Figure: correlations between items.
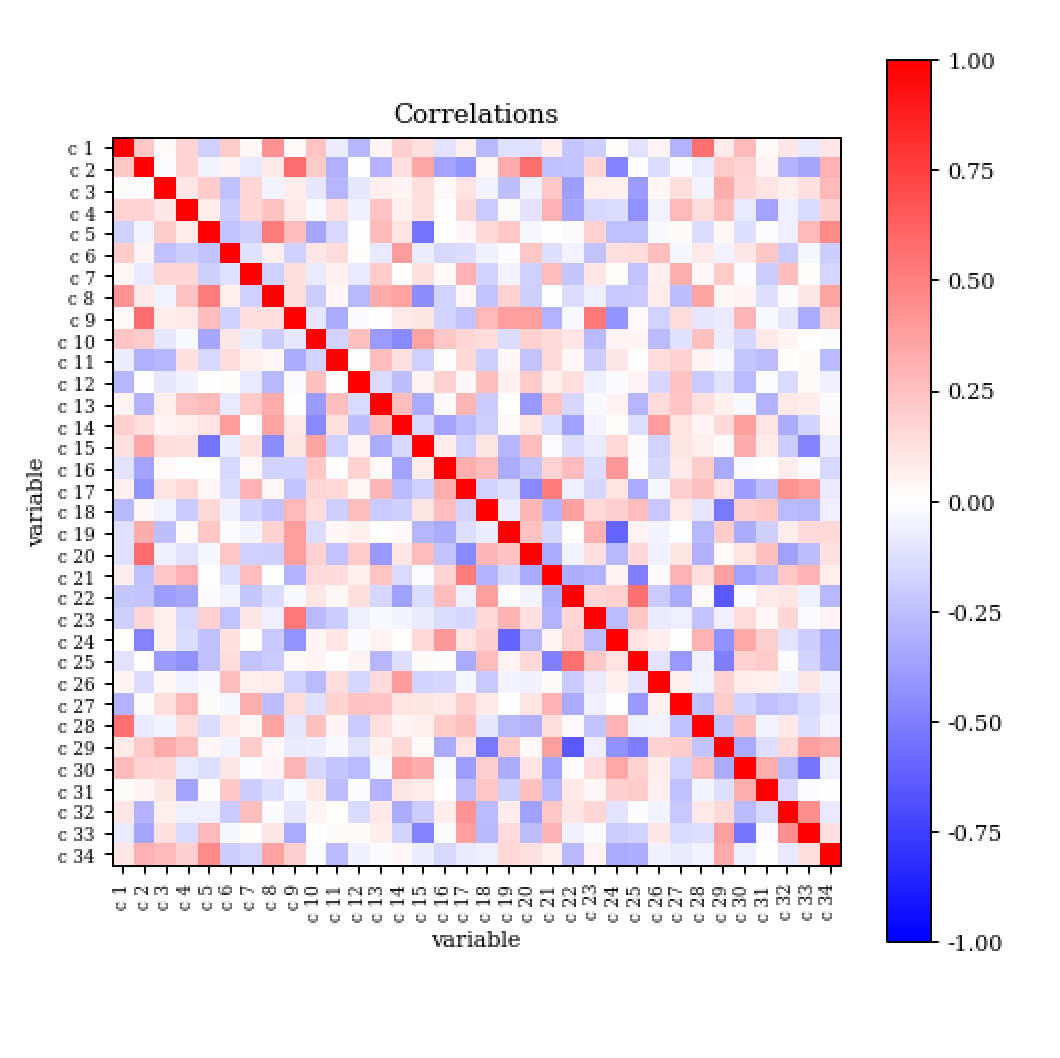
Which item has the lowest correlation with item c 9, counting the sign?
c 24
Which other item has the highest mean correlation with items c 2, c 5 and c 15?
c 9
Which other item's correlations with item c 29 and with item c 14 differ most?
c 30
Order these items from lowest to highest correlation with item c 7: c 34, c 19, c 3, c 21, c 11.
c 34, c 19, c 11, c 3, c 21
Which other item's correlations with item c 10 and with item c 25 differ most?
c 21
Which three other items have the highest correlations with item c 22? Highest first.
c 25, c 18, c 16
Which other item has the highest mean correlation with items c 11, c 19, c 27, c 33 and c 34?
c 29
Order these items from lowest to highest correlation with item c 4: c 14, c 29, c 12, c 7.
c 12, c 14, c 7, c 29
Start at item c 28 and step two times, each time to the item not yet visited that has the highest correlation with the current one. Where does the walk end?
c 8
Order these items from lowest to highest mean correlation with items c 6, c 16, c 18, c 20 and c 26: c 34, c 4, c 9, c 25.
c 4, c 34, c 9, c 25
